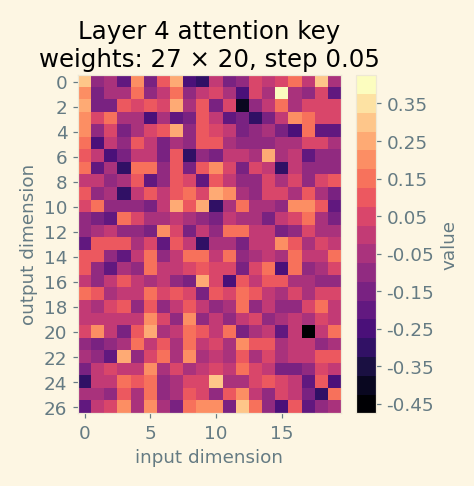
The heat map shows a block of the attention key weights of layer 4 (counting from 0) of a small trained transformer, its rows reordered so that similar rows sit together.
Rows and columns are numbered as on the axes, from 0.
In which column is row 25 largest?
12
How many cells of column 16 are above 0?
10
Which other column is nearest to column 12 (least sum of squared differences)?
13
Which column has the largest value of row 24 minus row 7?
3
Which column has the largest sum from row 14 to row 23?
5
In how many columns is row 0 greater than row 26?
9
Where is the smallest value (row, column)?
20, 17
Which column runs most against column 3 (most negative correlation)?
0
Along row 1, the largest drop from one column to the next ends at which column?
16
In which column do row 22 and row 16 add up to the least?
11
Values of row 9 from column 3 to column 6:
-0.3 0 0.1 0
